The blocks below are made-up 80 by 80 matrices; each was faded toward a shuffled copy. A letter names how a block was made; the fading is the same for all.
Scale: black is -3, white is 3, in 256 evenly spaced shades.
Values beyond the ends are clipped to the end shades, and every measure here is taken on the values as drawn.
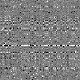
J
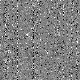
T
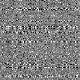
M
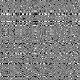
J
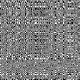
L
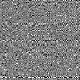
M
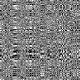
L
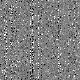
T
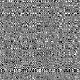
M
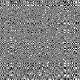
J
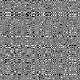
J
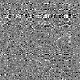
M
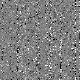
T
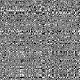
M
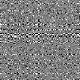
M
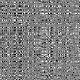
L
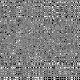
J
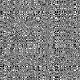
M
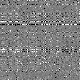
J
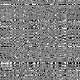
J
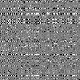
J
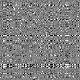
J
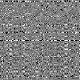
M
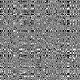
L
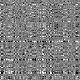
L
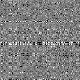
M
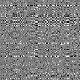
J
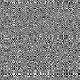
L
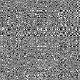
M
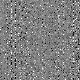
T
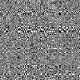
M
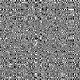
M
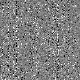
T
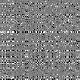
J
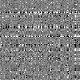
L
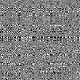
M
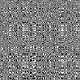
L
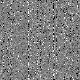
T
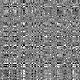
L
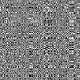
L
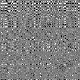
J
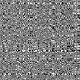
M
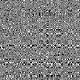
M
